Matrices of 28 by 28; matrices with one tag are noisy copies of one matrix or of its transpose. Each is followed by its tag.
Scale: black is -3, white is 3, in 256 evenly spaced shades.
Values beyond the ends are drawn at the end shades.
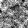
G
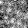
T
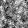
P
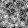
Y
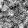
G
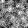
T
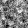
P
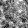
P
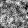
P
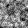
Y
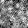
T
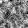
G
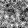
Y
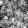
T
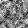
G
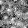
T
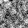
G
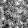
P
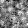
T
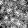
T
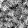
G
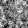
P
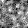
T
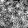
T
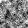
G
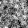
Y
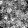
T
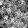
T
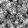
G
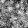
T
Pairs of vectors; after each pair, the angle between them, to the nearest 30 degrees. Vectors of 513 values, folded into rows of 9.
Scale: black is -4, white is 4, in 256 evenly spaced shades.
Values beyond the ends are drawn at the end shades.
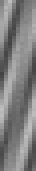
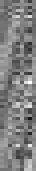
120 degrees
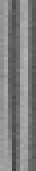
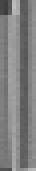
150 degrees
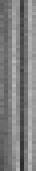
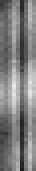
30 degrees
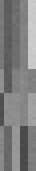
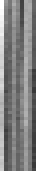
90 degrees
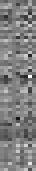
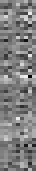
150 degrees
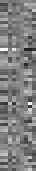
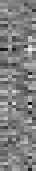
150 degrees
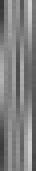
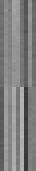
90 degrees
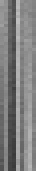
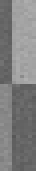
90 degrees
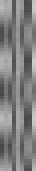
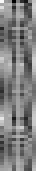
30 degrees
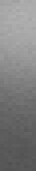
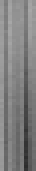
60 degrees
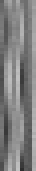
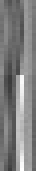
120 degrees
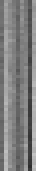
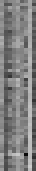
150 degrees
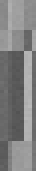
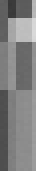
90 degrees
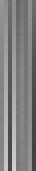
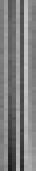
90 degrees
